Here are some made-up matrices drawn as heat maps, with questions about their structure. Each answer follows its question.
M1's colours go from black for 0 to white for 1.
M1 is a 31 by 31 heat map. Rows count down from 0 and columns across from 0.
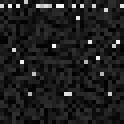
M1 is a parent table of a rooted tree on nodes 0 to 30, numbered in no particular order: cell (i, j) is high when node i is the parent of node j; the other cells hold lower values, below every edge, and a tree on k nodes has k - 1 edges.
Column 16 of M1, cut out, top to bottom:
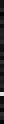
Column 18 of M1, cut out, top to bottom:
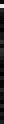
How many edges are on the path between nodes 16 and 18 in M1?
3
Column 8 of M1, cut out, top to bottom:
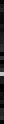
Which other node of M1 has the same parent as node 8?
25
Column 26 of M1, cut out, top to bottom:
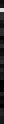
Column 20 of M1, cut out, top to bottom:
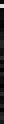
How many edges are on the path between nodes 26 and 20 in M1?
3
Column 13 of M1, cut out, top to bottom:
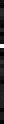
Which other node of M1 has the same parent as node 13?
28
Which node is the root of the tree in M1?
1
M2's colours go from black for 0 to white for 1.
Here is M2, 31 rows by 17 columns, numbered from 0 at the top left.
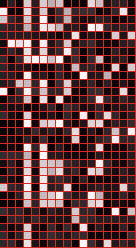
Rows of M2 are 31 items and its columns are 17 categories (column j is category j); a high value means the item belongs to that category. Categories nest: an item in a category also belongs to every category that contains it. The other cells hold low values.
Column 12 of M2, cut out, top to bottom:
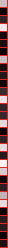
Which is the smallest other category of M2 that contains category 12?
5
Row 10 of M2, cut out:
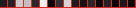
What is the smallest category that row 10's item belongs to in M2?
2
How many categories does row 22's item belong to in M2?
2
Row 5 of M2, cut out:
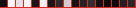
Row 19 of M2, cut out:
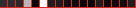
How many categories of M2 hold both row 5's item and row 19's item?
2
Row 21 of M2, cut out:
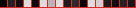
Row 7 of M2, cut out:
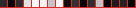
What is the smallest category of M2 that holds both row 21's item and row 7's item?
6
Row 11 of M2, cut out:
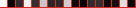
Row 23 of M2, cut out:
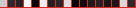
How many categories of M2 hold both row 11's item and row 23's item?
5
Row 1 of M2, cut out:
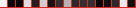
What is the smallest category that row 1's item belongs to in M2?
15
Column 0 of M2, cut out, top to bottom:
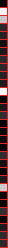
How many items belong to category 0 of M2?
4
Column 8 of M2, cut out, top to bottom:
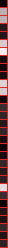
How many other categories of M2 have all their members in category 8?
4
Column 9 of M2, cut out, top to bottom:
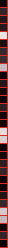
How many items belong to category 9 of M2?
6
